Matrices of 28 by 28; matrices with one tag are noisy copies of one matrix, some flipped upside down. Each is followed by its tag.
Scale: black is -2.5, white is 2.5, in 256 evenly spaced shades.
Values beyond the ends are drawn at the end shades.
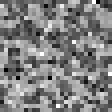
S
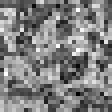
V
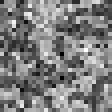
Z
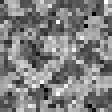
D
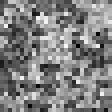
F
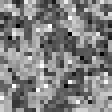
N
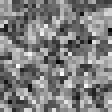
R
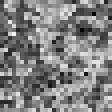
Z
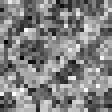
D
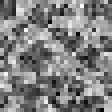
D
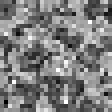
D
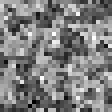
V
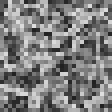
S
